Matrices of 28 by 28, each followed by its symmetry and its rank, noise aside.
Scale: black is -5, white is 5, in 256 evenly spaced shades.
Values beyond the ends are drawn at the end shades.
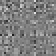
antisymmetric, rank four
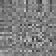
no symmetry, rank three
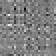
antisymmetric, rank four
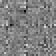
symmetric, rank five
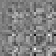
symmetric, rank three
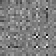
symmetric, rank three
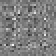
no symmetry, rank three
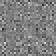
antisymmetric, rank four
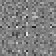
antisymmetric, rank four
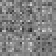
symmetric, rank three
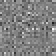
no symmetry, rank four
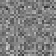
no symmetry, rank three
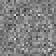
symmetric, rank four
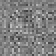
antisymmetric, rank four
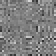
antisymmetric, rank four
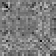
symmetric, rank three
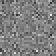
no symmetry, rank four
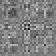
symmetric, rank three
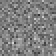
no symmetry, rank five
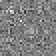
symmetric, rank four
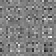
no symmetry, rank three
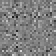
no symmetry, rank four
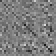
symmetric, rank four
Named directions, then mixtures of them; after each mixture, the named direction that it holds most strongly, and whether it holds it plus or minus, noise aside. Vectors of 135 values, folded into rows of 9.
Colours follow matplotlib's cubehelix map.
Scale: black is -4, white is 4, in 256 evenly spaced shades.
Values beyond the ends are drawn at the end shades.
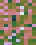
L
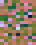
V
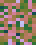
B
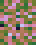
V, minus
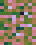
L, minus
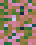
L, minus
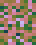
B, plus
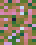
L, plus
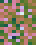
L, plus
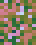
L, plus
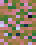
V, plus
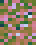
V, minus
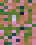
L, minus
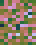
V, minus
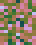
B, minus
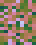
B, plus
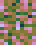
B, minus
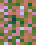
L, plus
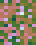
L, plus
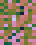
L, minus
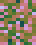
B, minus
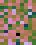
B, plus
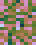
B, minus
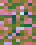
L, plus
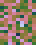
B, plus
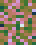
B, plus
